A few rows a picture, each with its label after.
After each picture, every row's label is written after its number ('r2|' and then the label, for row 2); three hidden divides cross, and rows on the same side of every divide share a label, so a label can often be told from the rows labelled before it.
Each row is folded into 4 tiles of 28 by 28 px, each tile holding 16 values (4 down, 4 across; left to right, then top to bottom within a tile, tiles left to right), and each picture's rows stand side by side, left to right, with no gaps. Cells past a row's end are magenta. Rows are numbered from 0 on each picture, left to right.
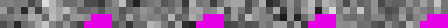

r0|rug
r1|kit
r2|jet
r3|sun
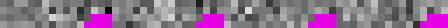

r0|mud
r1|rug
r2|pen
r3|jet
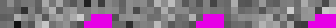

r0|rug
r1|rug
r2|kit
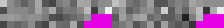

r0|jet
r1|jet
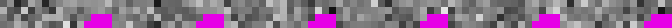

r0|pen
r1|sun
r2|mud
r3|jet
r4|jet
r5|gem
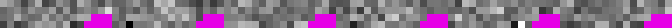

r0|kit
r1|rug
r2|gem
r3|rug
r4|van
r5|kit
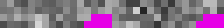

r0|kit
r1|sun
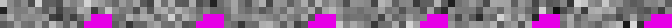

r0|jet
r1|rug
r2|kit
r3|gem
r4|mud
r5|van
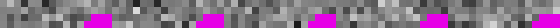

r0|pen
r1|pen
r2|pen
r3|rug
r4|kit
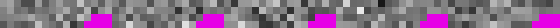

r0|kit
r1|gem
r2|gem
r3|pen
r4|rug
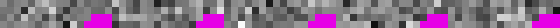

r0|van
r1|jet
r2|sun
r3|gem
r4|mud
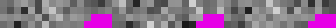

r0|rug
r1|kit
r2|rug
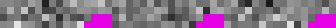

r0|sun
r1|jet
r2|pen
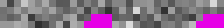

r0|gem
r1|sun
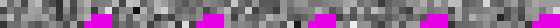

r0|jet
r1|van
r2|pen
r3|sun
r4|jet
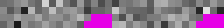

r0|rug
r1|mud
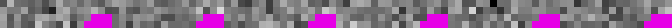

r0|pen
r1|jet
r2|kit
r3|gem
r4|pen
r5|jet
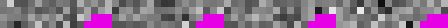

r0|kit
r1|jet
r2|jet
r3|pen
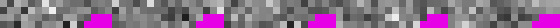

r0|van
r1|jet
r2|van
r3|mud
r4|sun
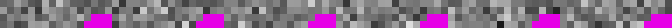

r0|rug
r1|van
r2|sun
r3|gem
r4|mud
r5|gem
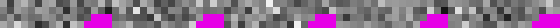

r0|gem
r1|sun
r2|van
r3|mud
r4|sun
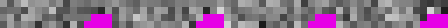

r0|van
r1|jet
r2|gem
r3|mud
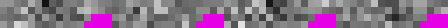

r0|sun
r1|van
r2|sun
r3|jet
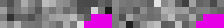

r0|mud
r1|rug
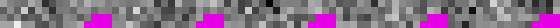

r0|sun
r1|sun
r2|pen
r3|mud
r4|rug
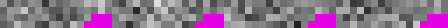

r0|sun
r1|rug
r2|pen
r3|pen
